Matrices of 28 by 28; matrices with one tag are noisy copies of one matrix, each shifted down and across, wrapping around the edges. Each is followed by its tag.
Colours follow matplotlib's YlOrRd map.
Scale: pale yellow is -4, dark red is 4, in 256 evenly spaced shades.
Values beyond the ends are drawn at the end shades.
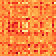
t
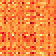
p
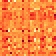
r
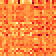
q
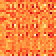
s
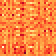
p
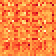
r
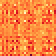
s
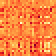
t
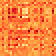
t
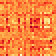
t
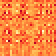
s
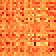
q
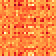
t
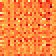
p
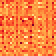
p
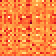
p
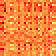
p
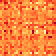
q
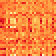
t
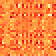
s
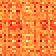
p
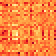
t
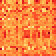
r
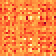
q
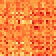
q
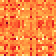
r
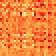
q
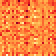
p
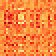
t
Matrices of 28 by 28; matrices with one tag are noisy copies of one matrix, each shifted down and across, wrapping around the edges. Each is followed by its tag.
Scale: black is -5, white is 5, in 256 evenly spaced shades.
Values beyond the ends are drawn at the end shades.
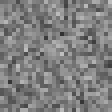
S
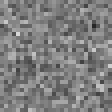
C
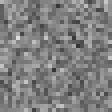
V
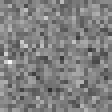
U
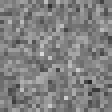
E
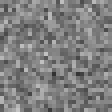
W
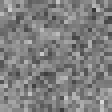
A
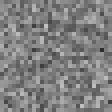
W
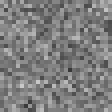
S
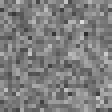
W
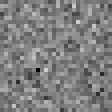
S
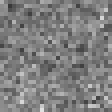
A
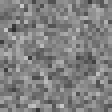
C
